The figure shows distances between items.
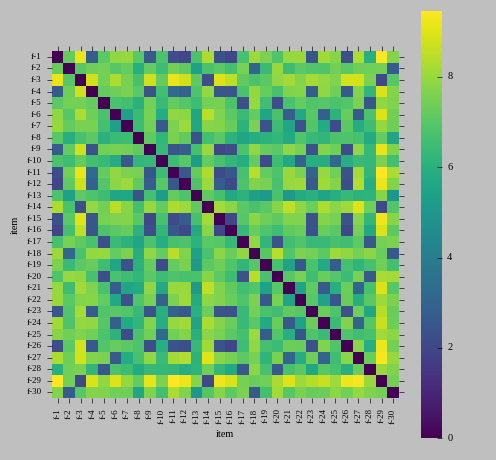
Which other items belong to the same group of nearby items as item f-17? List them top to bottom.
f-5, f-20, f-28
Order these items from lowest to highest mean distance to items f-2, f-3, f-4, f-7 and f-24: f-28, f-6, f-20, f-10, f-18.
f-10, f-6, f-18, f-28, f-20
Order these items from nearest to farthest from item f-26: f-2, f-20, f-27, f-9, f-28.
f-9, f-28, f-20, f-2, f-27
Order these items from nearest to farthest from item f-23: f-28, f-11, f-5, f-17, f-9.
f-9, f-11, f-28, f-17, f-5
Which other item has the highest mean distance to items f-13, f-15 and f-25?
f-29
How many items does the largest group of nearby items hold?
9
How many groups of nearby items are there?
7
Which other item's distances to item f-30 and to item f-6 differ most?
f-27
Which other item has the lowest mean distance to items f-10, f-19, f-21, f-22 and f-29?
f-7
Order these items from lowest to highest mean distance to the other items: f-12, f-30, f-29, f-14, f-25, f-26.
f-26, f-12, f-25, f-30, f-14, f-29
